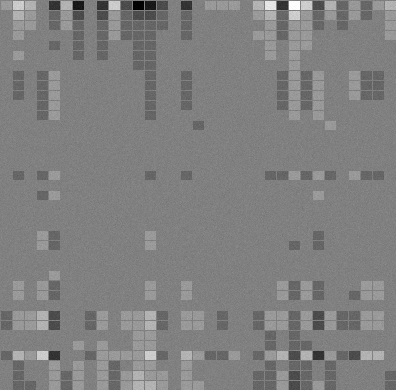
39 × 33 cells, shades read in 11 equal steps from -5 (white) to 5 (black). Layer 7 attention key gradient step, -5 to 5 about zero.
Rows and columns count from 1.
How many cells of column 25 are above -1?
26
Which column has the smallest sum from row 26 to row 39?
13
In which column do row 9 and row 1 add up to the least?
25
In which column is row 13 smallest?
28
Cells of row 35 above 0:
3
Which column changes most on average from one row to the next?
5
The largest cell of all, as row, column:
1, 12
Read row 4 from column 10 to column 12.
-1 1 1
